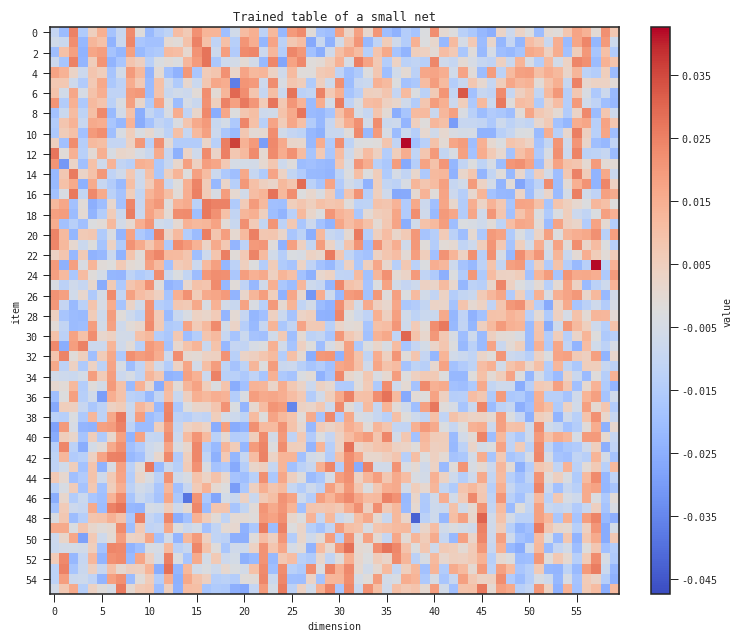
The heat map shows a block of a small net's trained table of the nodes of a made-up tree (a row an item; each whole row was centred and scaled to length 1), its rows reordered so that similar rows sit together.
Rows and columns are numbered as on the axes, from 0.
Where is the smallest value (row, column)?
48, 38
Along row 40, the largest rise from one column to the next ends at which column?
9
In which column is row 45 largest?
51
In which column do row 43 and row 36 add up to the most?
31
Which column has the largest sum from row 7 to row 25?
16
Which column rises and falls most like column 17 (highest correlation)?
0
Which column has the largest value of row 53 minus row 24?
27
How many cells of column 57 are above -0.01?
41
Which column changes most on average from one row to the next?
30
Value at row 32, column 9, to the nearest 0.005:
0.02
